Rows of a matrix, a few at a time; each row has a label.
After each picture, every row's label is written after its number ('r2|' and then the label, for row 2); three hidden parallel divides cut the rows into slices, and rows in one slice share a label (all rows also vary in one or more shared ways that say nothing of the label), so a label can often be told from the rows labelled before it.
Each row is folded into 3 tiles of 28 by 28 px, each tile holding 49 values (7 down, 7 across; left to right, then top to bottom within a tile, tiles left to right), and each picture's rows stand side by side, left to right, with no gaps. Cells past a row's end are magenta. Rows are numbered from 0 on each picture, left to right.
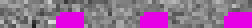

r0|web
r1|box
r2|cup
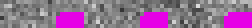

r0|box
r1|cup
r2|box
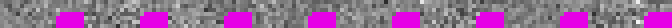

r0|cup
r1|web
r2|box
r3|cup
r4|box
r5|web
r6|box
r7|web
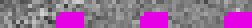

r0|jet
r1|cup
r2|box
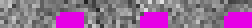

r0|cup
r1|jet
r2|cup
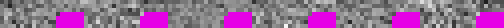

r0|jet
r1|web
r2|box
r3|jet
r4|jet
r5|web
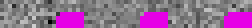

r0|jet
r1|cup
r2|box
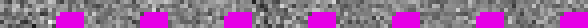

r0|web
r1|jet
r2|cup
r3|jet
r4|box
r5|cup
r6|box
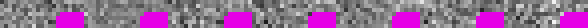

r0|jet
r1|box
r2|jet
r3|jet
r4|box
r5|web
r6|web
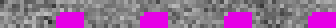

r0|jet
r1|cup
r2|cup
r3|box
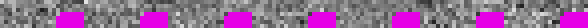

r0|web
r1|web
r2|jet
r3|jet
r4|box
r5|jet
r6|jet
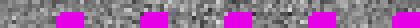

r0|box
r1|jet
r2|web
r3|web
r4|cup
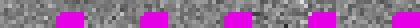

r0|cup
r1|box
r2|box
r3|web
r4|box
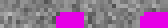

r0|box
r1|cup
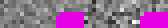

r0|box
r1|web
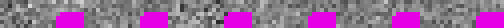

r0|box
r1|cup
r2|jet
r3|box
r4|cup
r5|box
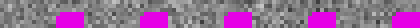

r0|cup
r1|cup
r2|cup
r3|box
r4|box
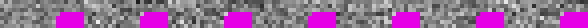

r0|cup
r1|web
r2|web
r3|box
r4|web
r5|jet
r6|web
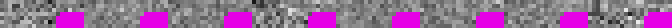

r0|jet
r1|cup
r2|box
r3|jet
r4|box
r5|box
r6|box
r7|web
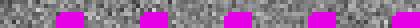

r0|box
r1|jet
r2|box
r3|box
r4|cup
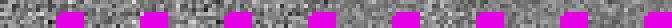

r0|jet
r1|web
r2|jet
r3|web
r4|box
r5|box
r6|cup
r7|cup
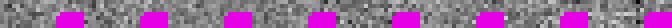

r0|cup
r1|cup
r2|cup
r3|cup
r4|jet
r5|cup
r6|web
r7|jet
